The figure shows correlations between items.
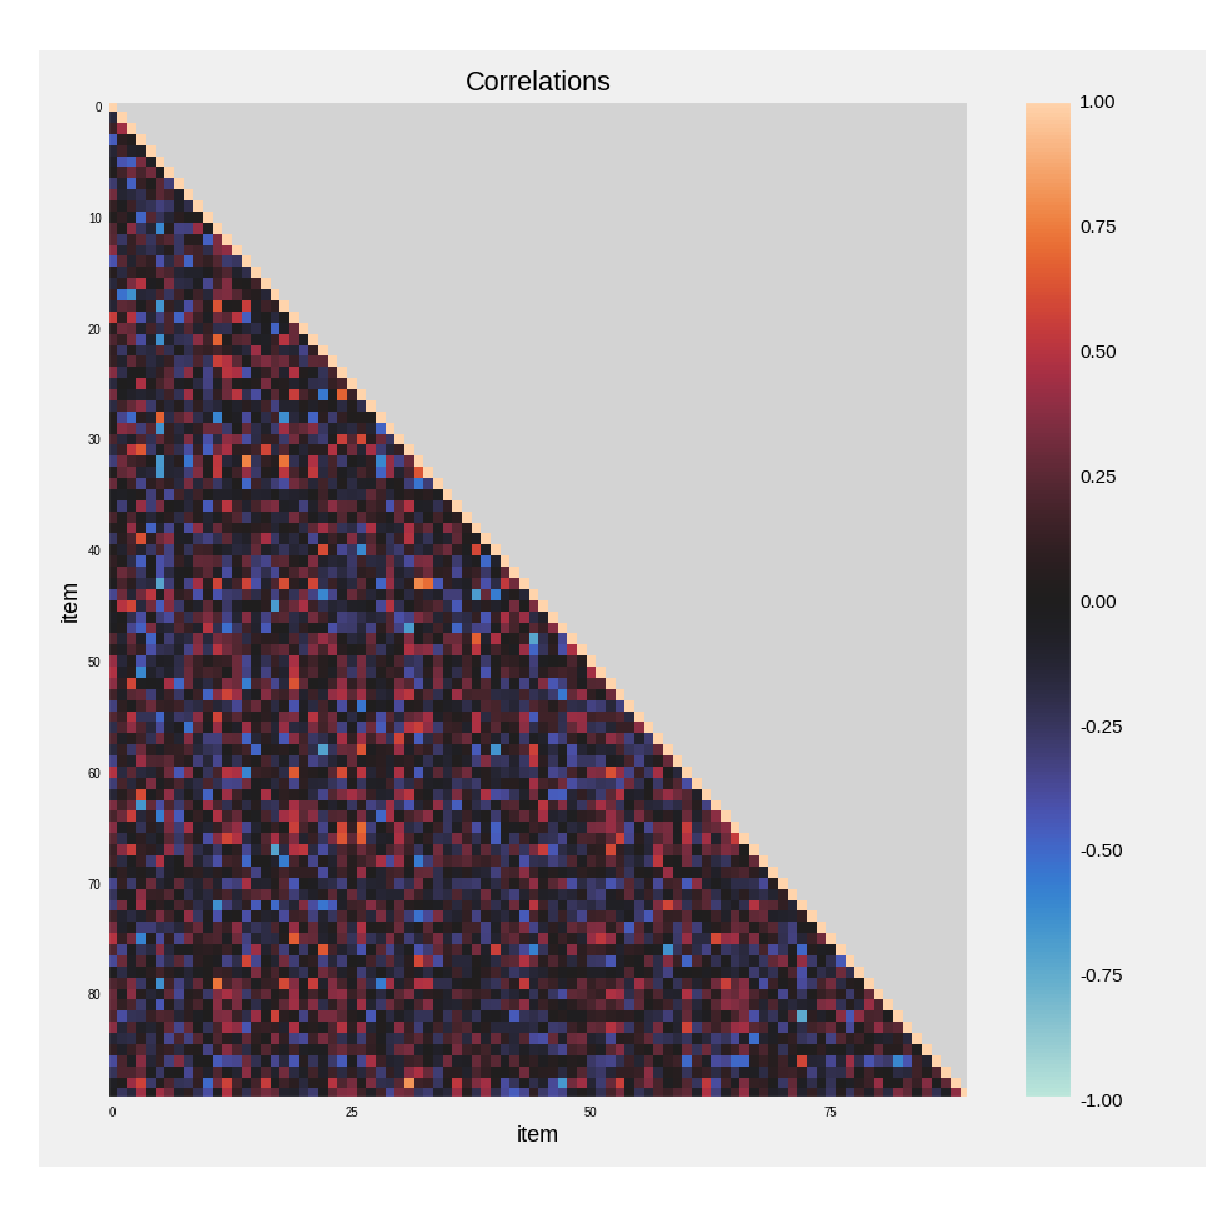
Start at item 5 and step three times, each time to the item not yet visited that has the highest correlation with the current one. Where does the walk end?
57
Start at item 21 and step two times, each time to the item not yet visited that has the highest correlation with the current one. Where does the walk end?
79
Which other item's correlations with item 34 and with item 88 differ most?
31
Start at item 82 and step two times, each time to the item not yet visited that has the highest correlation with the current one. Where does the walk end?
66
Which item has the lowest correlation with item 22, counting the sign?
58
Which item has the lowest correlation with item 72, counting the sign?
82
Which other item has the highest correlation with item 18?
32
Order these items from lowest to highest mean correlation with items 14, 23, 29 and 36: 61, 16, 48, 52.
52, 61, 48, 16
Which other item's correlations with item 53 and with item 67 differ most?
17
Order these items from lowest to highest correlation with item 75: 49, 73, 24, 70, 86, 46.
86, 70, 49, 46, 73, 24
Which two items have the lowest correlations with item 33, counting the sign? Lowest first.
5, 28
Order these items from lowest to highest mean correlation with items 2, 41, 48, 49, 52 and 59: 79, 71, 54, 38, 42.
54, 71, 42, 79, 38
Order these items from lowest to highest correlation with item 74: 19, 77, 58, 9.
77, 58, 9, 19
